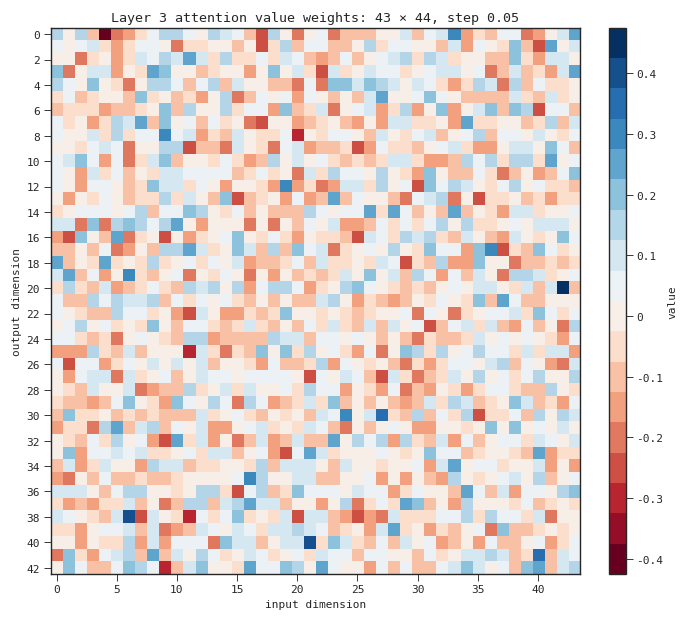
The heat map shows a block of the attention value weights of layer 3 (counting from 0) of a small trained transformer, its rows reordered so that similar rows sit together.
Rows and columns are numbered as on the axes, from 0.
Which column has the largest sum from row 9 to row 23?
9
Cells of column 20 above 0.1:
4
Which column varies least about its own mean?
13
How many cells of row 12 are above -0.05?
27
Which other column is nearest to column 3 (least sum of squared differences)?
0
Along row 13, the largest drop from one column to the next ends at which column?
15
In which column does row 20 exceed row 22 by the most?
42
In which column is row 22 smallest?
11
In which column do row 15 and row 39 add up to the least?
2
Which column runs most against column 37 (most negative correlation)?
26
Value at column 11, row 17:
0.25
